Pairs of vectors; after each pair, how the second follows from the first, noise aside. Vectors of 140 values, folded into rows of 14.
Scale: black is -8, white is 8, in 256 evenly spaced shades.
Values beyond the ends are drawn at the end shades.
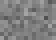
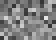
negated, scaled up.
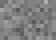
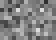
negated, scaled up.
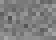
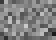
negated, scaled up.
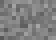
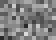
scaled up.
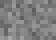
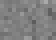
reversed, partly zeroed.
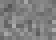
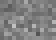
copied.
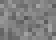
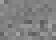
reversed, partly zeroed.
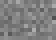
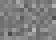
copied.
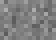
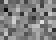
negated, scaled up.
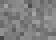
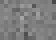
reversed, partly zeroed.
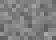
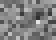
wrapped around, scaled up.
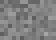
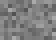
wrapped around.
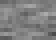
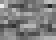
reversed, negated, scaled up.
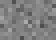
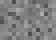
wrapped around.
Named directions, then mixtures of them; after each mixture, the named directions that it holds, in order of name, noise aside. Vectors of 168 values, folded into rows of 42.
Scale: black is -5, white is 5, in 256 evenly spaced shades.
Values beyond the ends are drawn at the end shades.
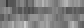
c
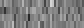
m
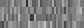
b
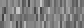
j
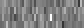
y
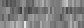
c.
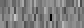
y.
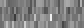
c, m, y.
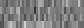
b, c, j.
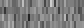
m.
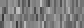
j.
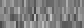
b, j, y.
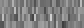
b, y.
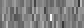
y.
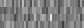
m, y.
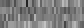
b, c.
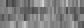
c, j.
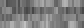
c.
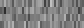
j, m.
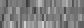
b, c, j.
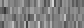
b, j, m.
